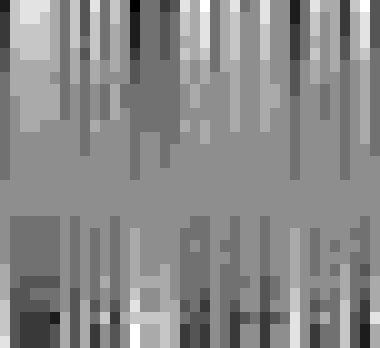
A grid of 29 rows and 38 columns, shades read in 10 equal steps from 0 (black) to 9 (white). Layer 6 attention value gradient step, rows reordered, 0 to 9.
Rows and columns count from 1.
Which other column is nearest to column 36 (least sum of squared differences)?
20
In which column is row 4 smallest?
14
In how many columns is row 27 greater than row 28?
11
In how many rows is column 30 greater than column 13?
10
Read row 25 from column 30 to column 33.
7 5 4 5
